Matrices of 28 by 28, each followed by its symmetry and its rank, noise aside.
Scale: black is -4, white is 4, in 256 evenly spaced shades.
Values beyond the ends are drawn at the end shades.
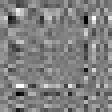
antisymmetric, rank two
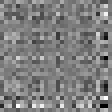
no symmetry, rank two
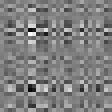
no symmetry, rank one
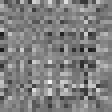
antisymmetric, rank two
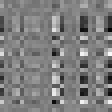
no symmetry, rank one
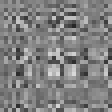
no symmetry, rank two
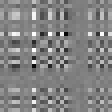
symmetric, rank one
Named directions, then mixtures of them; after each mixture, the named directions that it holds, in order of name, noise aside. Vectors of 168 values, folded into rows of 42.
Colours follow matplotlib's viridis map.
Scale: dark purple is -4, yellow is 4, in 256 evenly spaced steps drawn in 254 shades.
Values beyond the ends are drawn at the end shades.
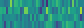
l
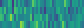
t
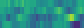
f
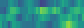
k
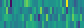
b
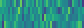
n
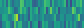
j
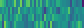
n.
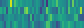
l.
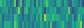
n.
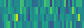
j.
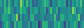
j.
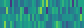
l.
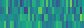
j, l.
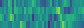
f, k, t.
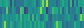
l.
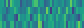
b, j.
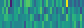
b, n.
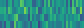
j, l.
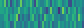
b, j, n.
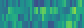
j, k.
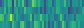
t.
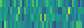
n.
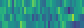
f, t.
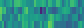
j, k, l.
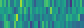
f, j, n.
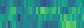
k.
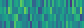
j, l.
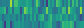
l.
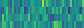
l, n.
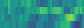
f, k.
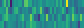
b.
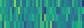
n.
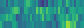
b, k, l.
